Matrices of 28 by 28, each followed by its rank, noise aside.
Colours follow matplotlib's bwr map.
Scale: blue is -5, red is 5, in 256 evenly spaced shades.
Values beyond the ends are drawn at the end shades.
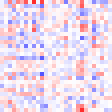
three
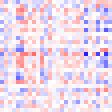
two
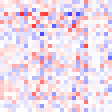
five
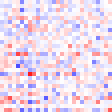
four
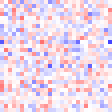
six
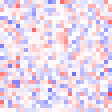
six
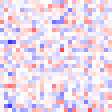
four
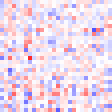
five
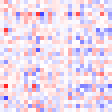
four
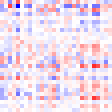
two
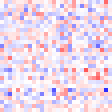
six
